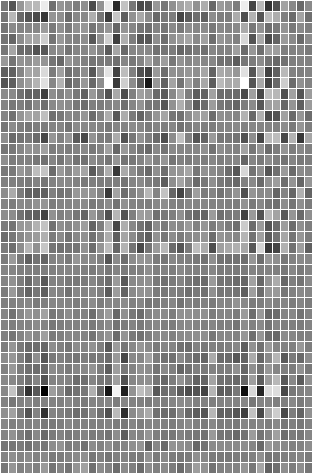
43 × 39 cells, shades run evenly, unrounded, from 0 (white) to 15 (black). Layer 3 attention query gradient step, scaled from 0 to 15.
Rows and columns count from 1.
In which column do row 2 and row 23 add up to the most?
23
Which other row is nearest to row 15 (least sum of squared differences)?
25
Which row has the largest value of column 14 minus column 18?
36
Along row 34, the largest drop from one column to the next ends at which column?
15
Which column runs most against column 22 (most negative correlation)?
19
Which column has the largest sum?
21
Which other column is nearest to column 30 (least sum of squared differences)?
29
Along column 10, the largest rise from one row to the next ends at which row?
13
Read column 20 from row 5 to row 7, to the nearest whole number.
8 7 6
